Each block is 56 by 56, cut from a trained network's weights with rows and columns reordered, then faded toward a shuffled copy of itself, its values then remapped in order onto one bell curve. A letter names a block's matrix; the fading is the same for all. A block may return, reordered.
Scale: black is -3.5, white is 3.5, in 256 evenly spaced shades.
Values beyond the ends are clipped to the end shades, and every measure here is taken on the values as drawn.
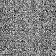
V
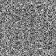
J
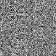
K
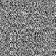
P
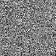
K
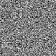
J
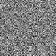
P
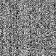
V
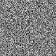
K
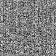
V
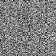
J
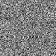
J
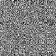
P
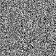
K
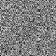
P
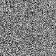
K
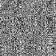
P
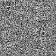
K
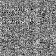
V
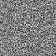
P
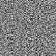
P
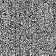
V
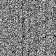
V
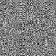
P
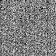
V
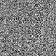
P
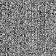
V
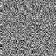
P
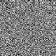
J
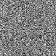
J
